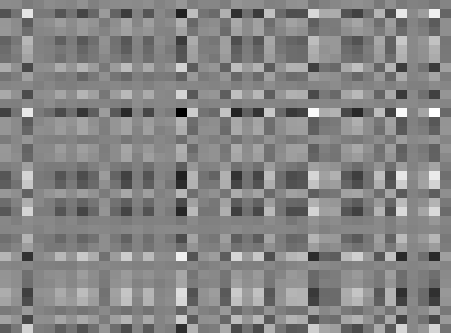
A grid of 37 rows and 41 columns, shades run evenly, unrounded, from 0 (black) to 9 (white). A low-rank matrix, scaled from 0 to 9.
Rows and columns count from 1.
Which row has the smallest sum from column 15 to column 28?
13
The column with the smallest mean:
17
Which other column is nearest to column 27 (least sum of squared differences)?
28
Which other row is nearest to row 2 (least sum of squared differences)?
20
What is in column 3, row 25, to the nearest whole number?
5
